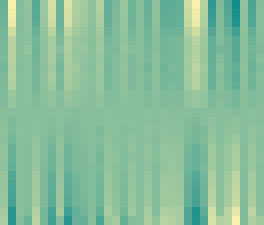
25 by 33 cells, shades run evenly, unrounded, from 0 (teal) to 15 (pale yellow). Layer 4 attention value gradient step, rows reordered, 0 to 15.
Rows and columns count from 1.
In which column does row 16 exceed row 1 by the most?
30
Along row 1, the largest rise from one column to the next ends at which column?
2
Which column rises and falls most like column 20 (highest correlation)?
12
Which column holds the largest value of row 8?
25
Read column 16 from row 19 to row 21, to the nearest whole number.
7 7 7
